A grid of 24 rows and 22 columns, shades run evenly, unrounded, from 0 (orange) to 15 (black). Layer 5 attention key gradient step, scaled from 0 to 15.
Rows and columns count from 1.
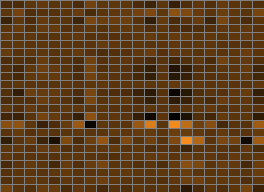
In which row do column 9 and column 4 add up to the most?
16
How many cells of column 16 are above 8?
20
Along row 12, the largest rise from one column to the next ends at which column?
15
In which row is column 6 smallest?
18
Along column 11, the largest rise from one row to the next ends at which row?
19
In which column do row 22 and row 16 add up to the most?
8
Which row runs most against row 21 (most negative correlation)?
24
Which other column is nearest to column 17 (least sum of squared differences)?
9
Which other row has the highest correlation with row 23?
21
